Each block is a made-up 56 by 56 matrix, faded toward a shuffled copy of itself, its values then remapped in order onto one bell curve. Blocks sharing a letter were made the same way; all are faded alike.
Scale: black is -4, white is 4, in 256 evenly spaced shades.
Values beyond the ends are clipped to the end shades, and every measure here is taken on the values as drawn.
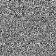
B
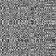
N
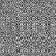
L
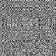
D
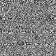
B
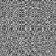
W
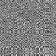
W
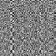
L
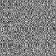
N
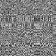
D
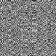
N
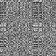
W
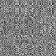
L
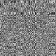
L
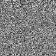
B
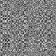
W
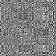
L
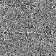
B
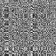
L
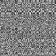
D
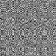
W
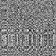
W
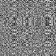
L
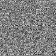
B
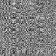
L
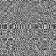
W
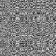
L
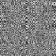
L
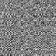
D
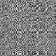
L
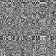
D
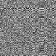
D
